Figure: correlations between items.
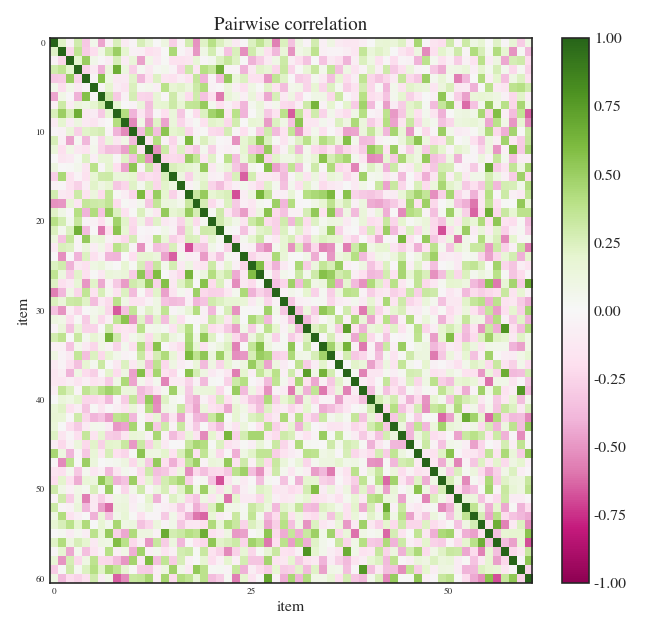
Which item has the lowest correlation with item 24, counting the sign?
15
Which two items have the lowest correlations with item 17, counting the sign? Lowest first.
23, 48
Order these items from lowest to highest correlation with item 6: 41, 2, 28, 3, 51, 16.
3, 51, 41, 2, 16, 28
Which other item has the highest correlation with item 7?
33
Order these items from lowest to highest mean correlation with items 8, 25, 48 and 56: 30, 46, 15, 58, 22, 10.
30, 58, 10, 46, 22, 15
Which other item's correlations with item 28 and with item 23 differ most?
37
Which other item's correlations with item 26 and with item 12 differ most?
13
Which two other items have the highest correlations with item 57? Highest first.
32, 37
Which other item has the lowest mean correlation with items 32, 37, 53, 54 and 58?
59
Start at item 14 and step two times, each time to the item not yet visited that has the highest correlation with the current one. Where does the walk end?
19
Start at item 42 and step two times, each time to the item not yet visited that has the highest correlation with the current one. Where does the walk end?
21
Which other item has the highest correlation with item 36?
25
